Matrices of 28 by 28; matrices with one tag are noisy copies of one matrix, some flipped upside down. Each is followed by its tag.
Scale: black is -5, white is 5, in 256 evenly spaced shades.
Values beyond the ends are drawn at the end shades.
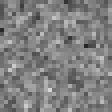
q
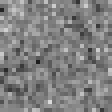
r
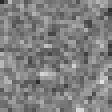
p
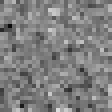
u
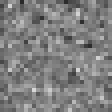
q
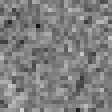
r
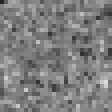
p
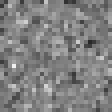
q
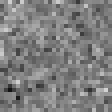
r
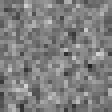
q
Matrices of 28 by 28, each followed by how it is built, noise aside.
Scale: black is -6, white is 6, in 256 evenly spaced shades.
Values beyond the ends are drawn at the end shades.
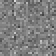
low rank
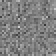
low rank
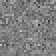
uneven rows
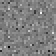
sparse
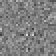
low rank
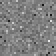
sparse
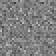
repeating columns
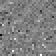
sparse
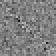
banded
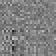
low rank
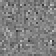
uneven rows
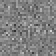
uneven rows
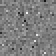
sparse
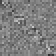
banded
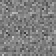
repeating columns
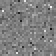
sparse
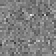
uneven rows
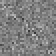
banded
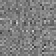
low rank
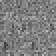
repeating columns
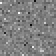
sparse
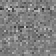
uneven rows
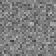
repeating columns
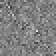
banded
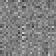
low rank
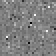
sparse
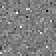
sparse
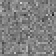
low rank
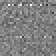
uneven rows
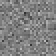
low rank
